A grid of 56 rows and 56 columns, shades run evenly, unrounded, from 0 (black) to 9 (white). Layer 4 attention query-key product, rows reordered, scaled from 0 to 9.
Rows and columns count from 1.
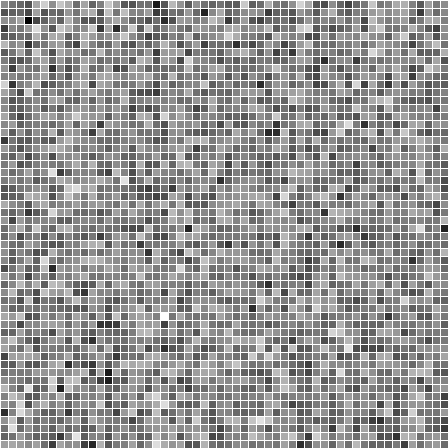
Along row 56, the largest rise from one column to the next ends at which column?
13
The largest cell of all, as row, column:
40, 21
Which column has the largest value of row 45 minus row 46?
9
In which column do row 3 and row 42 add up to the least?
4
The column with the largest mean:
10
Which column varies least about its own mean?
31
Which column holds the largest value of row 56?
20
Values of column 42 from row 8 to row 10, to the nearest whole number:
4 4 5
